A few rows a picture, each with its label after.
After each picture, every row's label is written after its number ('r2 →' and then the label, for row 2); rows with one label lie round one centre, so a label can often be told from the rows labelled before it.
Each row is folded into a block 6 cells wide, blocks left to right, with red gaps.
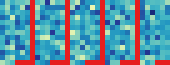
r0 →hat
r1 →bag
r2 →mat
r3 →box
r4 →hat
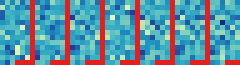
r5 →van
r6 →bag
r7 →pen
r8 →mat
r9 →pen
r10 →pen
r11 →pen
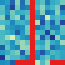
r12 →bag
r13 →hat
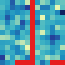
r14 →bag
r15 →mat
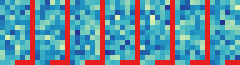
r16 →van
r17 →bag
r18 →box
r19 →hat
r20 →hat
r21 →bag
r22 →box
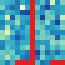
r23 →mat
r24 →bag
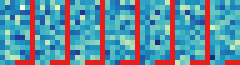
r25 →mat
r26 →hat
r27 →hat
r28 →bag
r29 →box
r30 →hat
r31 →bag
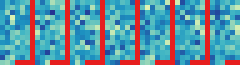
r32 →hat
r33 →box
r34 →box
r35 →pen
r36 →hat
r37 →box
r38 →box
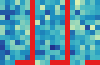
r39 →box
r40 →hat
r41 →pen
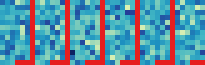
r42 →van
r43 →pen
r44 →bag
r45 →mat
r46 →pen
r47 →mat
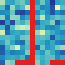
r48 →box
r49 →mat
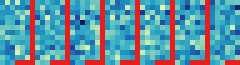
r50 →van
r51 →hat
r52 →box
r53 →mat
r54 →mat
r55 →bag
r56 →van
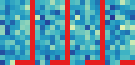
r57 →box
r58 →box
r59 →pen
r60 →box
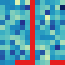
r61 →bag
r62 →hat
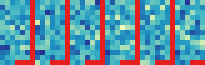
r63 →pen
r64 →hat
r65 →pen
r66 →box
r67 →hat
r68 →bag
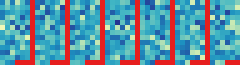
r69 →pen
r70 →hat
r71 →hat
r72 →pen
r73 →bag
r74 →van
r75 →box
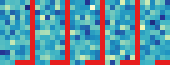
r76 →hat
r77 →mat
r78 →mat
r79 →van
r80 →pen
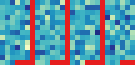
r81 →bag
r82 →hat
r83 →van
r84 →pen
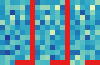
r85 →hat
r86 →hat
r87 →hat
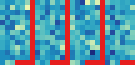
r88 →box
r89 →bag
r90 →bag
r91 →box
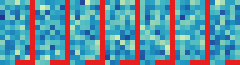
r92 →van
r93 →hat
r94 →bag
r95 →bag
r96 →bag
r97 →bag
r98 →hat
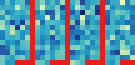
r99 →pen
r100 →hat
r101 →hat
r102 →van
